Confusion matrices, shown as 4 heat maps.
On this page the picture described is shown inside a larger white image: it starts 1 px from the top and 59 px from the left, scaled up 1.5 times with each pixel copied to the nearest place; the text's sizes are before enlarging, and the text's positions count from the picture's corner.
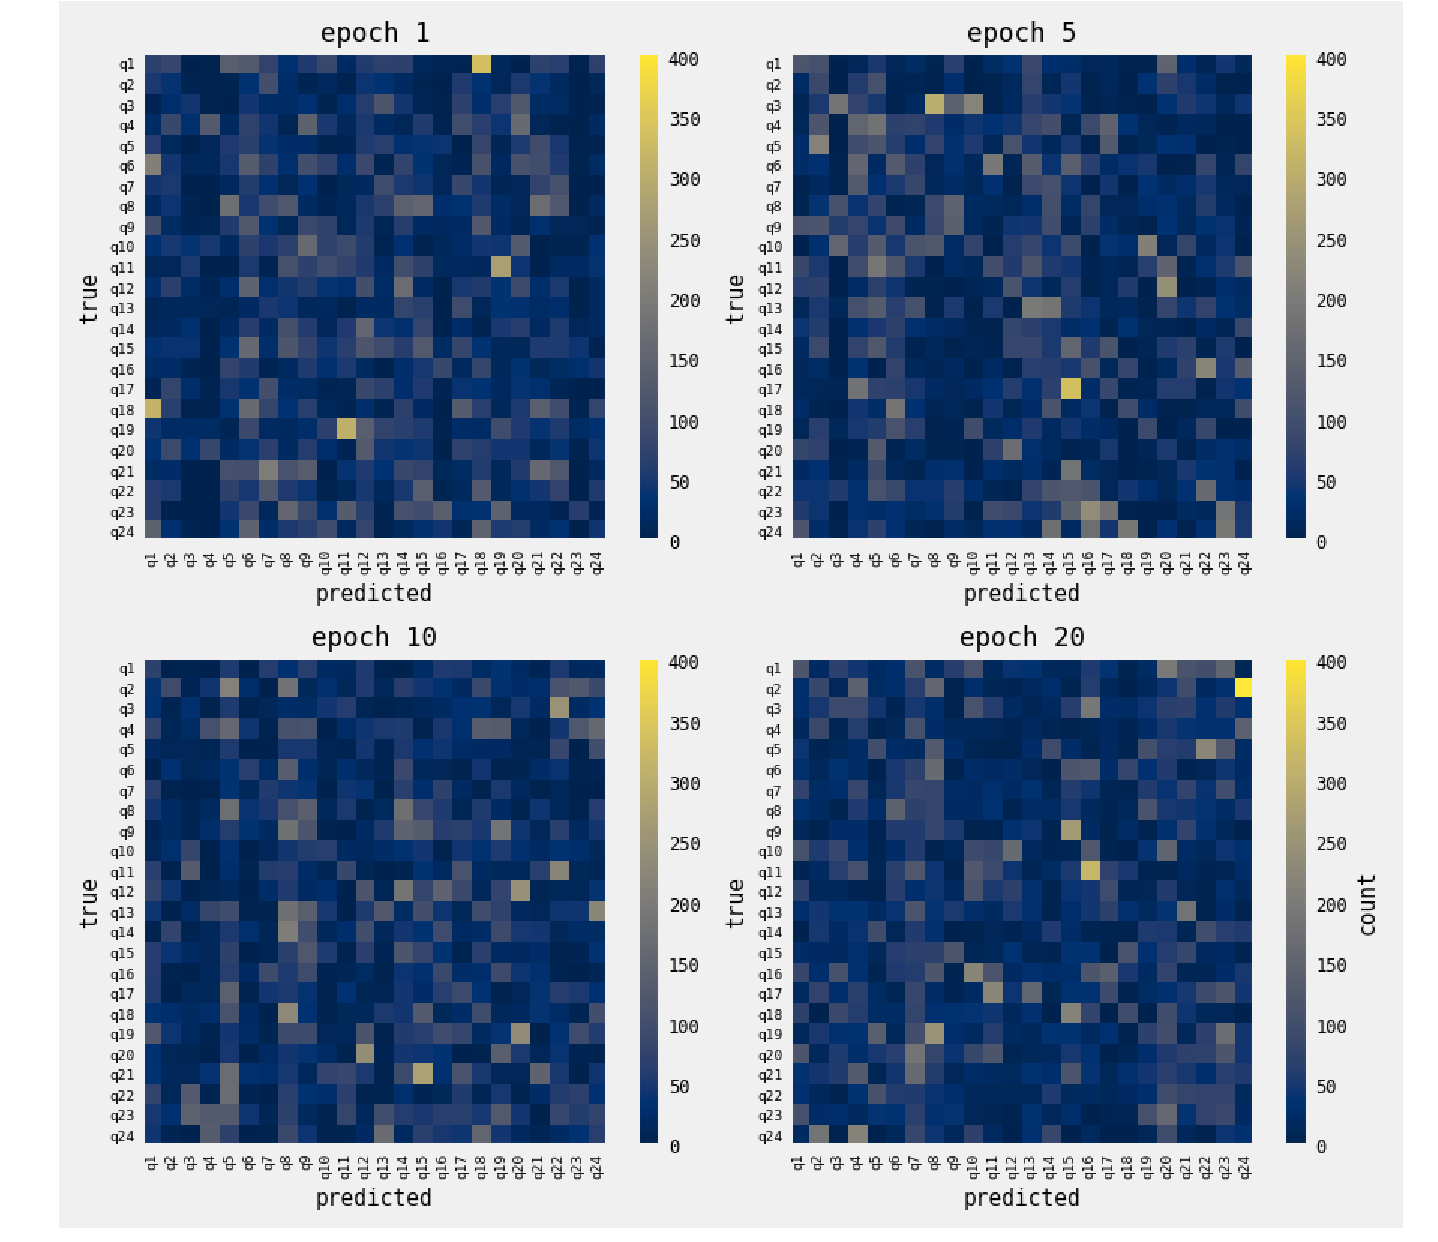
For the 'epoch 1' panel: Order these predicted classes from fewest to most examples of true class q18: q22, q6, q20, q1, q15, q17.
q15, q20, q22, q17, q6, q1
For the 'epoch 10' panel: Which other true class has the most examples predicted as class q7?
q16
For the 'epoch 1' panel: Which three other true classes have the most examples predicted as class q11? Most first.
q19, q23, q10
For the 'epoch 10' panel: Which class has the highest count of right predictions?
q21
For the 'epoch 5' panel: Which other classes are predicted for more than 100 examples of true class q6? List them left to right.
q4, q11, q13, q15
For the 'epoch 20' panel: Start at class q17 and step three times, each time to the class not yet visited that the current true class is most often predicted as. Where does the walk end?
q10
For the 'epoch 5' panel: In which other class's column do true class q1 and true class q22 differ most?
q20
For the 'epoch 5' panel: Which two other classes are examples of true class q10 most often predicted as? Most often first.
q19, q3
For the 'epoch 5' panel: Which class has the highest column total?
q5
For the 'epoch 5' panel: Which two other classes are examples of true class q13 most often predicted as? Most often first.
q14, q5
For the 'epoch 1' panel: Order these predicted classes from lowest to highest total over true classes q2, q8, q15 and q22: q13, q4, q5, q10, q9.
q4, q10, q9, q13, q5
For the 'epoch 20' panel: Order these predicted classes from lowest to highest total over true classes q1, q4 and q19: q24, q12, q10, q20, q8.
q12, q10, q24, q8, q20
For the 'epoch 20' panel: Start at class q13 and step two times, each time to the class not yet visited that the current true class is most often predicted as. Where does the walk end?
q7
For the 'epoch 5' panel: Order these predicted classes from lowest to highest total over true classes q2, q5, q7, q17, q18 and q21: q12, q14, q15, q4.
q12, q14, q4, q15
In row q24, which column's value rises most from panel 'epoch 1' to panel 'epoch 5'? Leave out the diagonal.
q23
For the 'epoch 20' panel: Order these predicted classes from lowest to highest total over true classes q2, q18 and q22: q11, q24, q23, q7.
q11, q23, q7, q24
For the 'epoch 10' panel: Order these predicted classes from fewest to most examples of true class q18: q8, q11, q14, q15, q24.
q11, q14, q24, q15, q8
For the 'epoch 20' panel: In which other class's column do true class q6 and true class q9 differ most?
q15
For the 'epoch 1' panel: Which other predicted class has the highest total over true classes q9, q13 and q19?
q11
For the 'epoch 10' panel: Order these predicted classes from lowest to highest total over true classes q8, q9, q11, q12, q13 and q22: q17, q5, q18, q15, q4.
q4, q18, q17, q15, q5
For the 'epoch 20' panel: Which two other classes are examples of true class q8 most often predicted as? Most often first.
q6, q19
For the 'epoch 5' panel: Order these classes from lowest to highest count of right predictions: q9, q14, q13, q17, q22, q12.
q14, q17, q12, q9, q22, q13
